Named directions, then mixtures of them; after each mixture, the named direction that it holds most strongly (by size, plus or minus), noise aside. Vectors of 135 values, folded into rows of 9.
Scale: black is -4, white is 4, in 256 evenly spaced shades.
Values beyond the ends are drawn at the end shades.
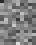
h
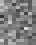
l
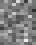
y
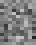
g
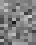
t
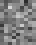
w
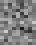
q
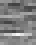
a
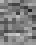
a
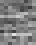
a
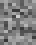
q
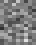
y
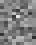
g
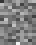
h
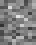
w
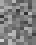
l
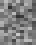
w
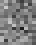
q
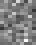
y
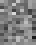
g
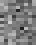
l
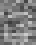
y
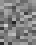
t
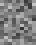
w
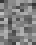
h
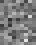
y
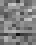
a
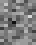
t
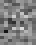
q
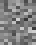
t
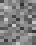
h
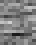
a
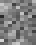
l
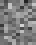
w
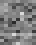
t
